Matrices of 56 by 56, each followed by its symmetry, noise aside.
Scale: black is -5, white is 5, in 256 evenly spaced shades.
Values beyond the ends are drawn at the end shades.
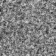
antisymmetric.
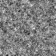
antisymmetric.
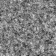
antisymmetric.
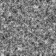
same after a half turn.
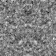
mirrored left to right.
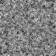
symmetric.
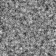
no symmetry.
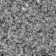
no symmetry.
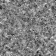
antisymmetric.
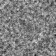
symmetric.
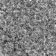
symmetric across the other diagonal.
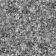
same after a half turn.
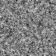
antisymmetric.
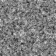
symmetric across the other diagonal.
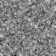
symmetric across the other diagonal.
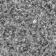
symmetric across the other diagonal.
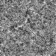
symmetric.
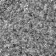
symmetric.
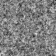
antisymmetric.
